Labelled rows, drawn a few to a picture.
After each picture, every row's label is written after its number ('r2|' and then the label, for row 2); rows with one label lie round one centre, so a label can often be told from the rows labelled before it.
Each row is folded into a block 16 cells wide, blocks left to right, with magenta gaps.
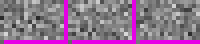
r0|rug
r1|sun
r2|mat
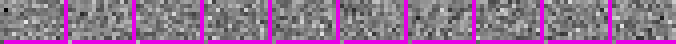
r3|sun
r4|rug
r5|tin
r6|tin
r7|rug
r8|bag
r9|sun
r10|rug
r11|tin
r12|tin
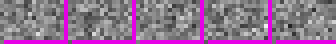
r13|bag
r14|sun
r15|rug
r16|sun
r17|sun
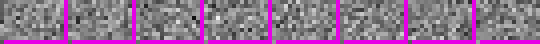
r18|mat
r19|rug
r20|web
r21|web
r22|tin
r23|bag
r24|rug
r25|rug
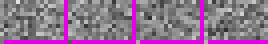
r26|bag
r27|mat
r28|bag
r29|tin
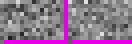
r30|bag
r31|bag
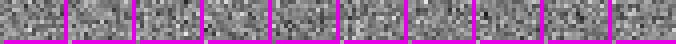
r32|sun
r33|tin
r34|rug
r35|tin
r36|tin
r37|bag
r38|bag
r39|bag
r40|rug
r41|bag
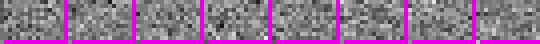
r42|mat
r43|bag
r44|sun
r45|sun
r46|mat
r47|rug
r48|tin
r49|bag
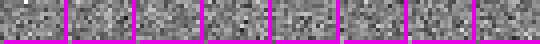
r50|mat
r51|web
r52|tin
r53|tin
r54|rug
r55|rug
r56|sun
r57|sun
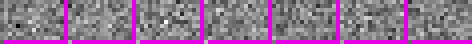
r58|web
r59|mat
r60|rug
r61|tin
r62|tin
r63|mat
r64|sun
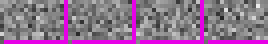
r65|mat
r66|tin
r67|mat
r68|bag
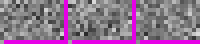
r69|rug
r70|tin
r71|tin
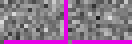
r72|tin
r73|bag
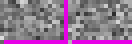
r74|rug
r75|mat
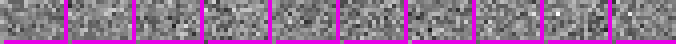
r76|tin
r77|tin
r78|rug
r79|web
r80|rug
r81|mat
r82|bag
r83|rug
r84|web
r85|sun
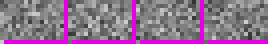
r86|tin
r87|sun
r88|mat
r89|mat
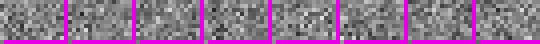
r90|tin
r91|bag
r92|bag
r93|mat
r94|web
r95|tin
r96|mat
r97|web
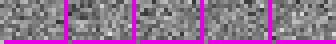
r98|rug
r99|bag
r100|mat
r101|bag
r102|bag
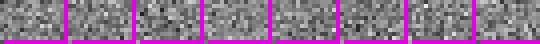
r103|rug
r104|tin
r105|tin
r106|mat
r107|tin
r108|sun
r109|web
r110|sun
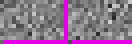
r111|web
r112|web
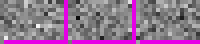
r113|rug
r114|tin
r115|mat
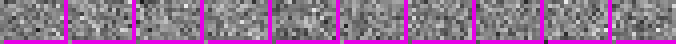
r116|sun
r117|sun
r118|mat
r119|sun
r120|web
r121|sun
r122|tin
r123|sun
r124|sun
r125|tin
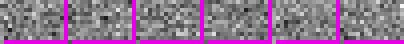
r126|tin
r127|rug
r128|bag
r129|sun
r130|tin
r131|sun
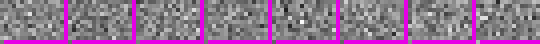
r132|rug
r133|rug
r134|rug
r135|rug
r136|rug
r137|sun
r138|web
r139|tin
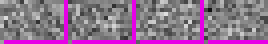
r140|tin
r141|rug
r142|rug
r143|bag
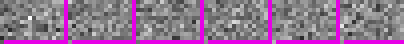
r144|sun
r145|bag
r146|rug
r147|rug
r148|bag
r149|tin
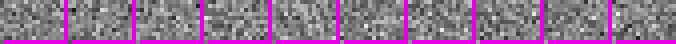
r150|sun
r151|sun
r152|rug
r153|sun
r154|tin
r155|bag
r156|bag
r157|tin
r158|rug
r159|web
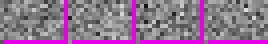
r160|sun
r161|rug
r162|web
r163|web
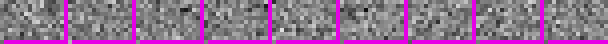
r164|sun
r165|web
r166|mat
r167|mat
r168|web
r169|bag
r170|tin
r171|tin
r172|rug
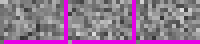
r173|bag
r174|sun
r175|tin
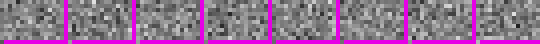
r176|rug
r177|tin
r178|web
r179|mat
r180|sun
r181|mat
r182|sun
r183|tin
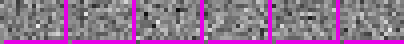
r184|mat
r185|bag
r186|sun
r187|web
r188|rug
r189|web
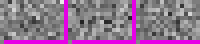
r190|tin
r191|tin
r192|tin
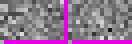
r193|mat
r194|mat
